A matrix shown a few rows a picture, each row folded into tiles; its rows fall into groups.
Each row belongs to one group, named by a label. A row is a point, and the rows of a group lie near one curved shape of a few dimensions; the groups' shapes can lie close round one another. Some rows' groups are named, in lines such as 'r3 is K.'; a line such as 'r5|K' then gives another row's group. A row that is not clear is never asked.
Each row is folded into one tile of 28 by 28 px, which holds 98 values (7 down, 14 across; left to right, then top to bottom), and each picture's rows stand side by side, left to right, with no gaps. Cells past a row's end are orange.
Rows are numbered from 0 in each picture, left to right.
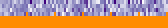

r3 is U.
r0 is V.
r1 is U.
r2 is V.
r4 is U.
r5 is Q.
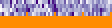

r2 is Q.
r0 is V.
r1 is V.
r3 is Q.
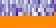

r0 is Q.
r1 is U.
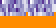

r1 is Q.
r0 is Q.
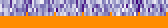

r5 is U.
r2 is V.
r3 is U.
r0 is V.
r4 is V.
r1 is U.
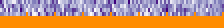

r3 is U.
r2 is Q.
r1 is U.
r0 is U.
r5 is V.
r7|V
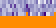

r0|V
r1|Q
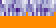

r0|Q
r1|Q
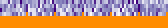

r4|V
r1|V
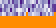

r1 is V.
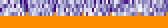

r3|V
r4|Q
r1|V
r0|V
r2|U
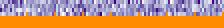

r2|U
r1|V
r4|U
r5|Q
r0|Q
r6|Q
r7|U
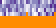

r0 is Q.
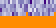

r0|V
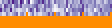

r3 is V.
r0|Q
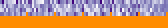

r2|U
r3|U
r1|U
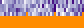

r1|V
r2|V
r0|Q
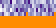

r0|V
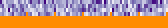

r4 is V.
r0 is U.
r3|Q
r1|U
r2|V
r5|Q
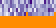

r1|U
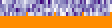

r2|U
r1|Q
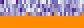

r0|U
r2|Q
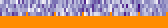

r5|V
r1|V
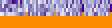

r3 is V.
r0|Q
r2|V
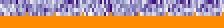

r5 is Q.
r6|Q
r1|Q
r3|V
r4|V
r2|Q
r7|Q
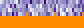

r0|V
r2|U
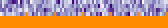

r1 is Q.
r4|Q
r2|U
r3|V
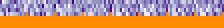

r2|U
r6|U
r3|V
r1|V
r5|U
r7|U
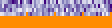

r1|U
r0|Q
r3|V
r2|U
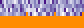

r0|U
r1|V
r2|U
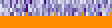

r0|V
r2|Q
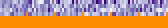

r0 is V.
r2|U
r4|U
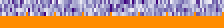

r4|Q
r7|U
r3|V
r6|Q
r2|Q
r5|U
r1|Q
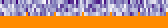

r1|V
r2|Q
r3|Q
